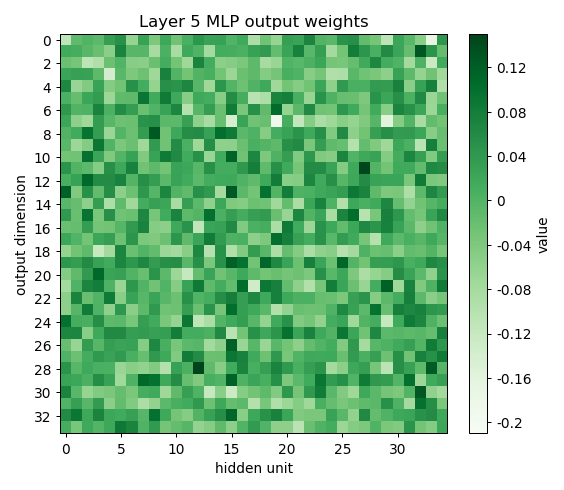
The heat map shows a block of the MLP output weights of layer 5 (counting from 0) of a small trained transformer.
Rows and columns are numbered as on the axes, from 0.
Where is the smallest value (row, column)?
7, 19
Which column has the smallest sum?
21
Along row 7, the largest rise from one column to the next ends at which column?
20
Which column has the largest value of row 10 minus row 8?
9
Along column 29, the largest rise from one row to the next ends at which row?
8
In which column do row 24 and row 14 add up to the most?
11
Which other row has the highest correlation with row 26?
27
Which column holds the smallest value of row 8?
4
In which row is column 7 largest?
29
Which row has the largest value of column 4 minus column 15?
25
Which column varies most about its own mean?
15
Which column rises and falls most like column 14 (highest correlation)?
1
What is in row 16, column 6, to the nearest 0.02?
0.04
